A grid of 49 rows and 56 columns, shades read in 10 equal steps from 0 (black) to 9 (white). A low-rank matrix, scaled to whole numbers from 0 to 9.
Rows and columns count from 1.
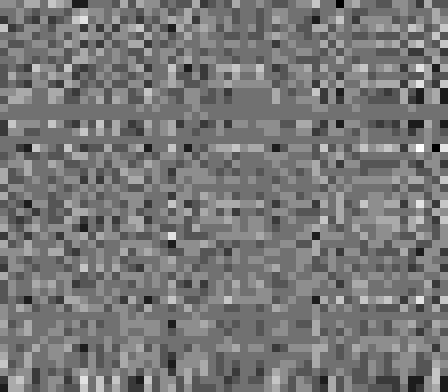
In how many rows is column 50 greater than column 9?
13
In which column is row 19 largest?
53
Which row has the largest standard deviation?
19
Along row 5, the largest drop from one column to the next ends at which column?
56
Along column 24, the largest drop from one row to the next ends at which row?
9
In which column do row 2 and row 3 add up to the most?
11
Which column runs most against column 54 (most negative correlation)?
26
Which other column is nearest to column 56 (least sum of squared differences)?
41
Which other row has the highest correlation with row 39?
5
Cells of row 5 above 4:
19
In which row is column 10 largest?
3
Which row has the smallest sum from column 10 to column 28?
1
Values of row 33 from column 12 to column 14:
4 5 4
